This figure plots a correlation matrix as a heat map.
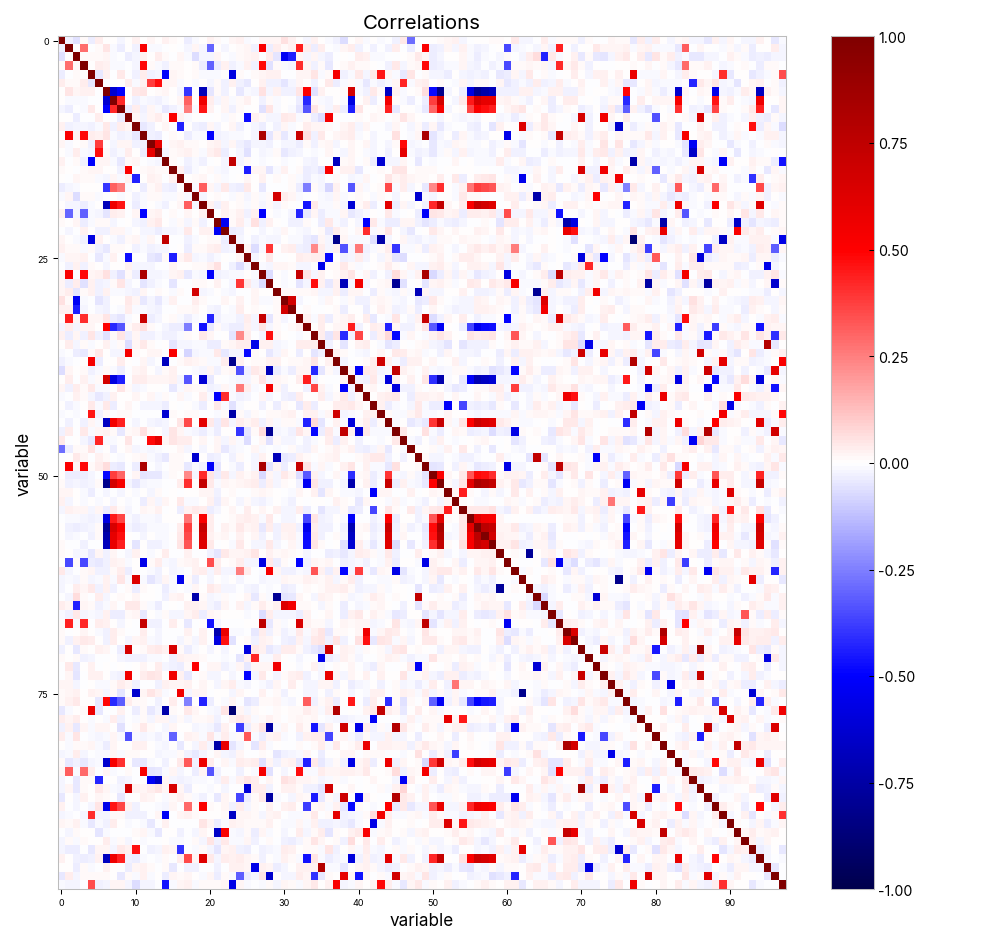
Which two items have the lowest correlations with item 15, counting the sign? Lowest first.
25, 80
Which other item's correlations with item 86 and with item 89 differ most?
70
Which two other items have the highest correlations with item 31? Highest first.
30, 65
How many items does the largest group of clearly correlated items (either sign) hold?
18
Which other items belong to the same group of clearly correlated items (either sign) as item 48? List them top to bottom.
18, 29, 64, 72
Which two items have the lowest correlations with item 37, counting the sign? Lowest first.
23, 14
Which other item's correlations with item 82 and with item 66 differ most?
74
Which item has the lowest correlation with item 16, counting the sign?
62
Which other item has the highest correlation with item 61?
28
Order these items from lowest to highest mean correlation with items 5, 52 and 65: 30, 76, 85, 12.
85, 76, 12, 30
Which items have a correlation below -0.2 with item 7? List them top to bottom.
6, 33, 39, 76
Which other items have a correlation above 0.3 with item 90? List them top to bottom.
52, 54, 78
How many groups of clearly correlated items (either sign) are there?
16
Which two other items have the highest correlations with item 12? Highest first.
13, 46
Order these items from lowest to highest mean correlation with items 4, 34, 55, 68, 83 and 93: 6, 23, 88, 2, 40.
6, 23, 2, 40, 88
